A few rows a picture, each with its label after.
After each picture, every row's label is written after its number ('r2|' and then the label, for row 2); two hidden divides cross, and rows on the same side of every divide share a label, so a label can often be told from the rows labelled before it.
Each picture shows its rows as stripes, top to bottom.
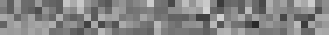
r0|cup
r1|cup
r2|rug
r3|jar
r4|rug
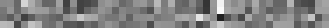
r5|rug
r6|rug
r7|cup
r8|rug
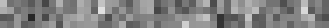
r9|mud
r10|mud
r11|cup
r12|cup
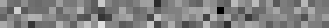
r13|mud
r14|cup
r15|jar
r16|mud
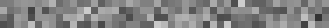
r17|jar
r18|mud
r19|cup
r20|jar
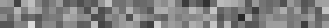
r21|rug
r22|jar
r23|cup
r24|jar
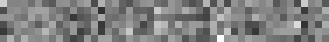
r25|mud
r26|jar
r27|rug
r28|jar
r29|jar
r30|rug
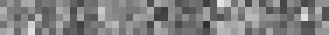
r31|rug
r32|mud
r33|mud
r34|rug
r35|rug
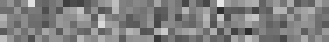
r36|rug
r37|cup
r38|mud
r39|mud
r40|jar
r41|mud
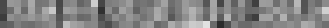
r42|jar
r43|jar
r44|jar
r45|cup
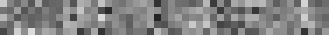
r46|mud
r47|cup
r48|mud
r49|cup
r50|jar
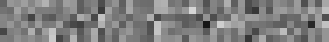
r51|jar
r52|jar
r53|mud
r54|rug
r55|jar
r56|jar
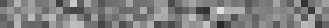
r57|jar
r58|rug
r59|jar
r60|cup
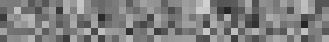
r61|cup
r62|cup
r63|jar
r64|jar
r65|mud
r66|jar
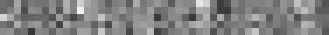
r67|cup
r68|cup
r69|mud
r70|cup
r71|mud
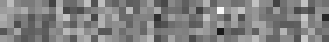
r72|mud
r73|rug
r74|mud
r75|mud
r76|cup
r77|mud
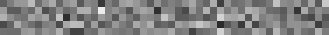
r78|jar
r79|mud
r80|rug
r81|cup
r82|rug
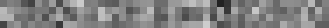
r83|cup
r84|mud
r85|mud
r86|cup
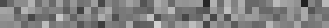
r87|jar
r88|rug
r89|mud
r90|jar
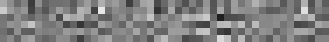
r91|mud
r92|mud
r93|cup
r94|rug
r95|cup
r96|rug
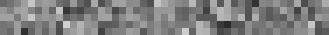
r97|jar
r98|rug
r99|rug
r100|cup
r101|cup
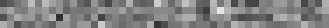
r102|jar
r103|rug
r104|jar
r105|mud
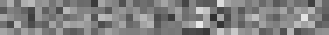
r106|rug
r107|cup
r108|mud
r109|cup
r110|rug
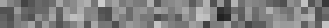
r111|mud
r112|cup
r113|cup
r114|jar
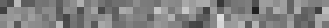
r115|cup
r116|jar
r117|rug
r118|rug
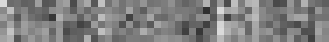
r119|mud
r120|rug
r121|mud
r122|rug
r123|rug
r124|rug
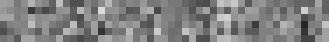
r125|rug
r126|mud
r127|rug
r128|jar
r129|jar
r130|rug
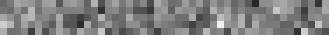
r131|jar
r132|jar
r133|rug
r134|rug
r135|mud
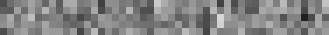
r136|jar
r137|jar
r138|rug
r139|rug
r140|jar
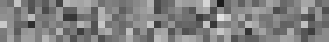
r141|cup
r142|mud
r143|rug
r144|mud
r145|rug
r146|jar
